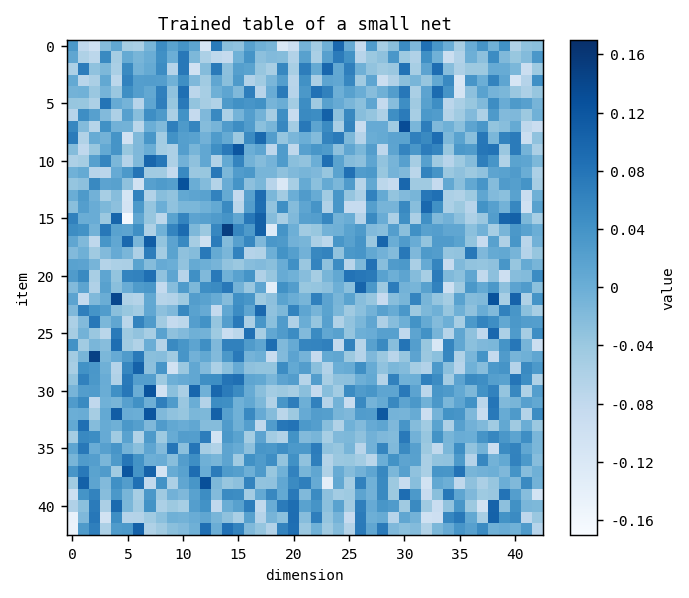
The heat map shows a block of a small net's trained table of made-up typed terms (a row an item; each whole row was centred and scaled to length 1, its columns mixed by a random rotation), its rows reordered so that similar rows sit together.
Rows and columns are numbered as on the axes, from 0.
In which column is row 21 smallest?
18
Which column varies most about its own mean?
5
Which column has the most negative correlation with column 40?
8
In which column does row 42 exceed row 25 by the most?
14
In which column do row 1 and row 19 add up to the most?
24
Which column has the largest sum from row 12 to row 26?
40
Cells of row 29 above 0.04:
13
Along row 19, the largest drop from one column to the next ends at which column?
34
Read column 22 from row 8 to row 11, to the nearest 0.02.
-0.02 0.04 0 -0.02
